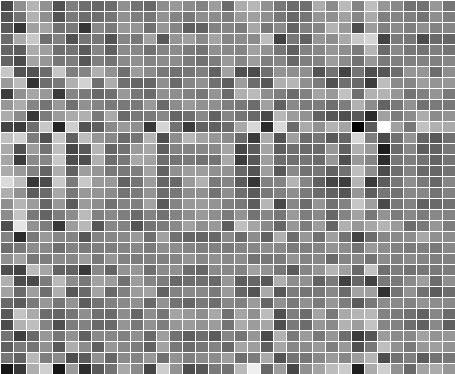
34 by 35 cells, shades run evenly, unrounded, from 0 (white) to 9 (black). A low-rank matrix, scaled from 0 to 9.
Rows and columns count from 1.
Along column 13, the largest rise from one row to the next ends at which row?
13
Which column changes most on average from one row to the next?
2
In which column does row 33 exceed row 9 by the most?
30
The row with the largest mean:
15
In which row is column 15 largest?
12
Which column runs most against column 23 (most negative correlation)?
26
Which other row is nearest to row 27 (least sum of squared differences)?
14
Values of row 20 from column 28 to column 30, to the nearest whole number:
3 5 4
